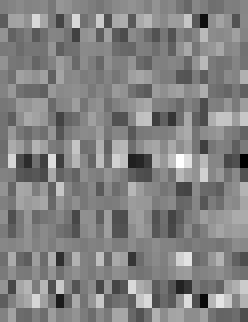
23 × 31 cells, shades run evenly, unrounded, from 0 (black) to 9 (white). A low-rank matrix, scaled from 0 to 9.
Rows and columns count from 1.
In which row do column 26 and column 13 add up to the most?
12
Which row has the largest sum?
2
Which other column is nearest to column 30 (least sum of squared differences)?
14
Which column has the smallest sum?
8
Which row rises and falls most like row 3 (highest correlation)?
16
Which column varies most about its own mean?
26
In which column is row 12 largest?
23
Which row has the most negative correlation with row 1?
4
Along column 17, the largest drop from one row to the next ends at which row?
22
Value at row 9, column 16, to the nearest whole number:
3
